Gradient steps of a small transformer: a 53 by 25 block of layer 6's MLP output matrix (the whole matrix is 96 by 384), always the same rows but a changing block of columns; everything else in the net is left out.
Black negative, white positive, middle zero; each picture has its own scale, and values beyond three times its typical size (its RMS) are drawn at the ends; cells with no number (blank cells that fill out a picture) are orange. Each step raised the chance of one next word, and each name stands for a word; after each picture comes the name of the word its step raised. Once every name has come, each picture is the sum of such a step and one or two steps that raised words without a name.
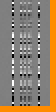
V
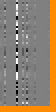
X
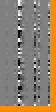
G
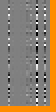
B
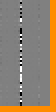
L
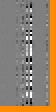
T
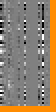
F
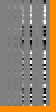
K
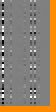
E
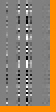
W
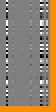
V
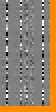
E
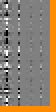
E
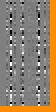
T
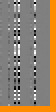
T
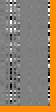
B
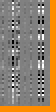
W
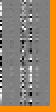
L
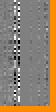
W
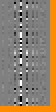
V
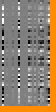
K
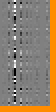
W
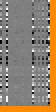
E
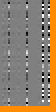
B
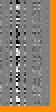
B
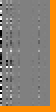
E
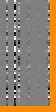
E
